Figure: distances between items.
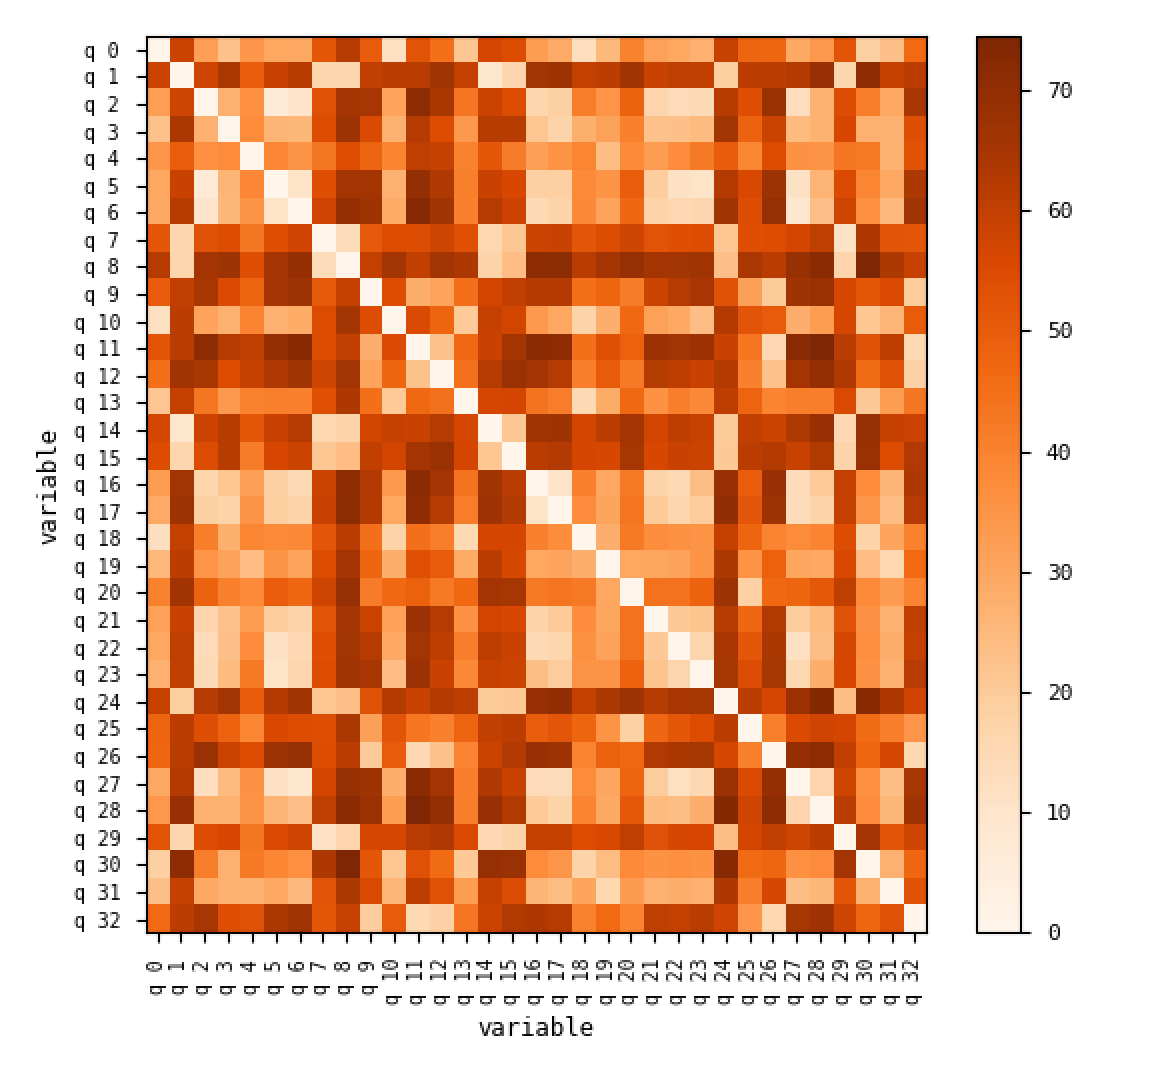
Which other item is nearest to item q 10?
q 0
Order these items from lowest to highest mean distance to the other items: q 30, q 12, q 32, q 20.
q 30, q 20, q 32, q 12
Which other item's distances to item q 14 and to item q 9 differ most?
q 1
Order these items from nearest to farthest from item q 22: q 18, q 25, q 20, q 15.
q 18, q 20, q 25, q 15
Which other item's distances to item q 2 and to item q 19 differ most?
q 5
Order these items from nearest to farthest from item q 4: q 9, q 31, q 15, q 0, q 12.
q 31, q 0, q 15, q 9, q 12
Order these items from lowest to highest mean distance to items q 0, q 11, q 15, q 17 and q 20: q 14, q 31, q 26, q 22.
q 31, q 22, q 26, q 14
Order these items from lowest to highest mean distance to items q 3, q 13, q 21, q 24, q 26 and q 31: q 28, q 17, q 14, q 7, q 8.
q 17, q 28, q 7, q 14, q 8
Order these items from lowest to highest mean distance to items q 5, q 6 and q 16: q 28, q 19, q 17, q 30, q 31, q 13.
q 17, q 28, q 31, q 19, q 30, q 13
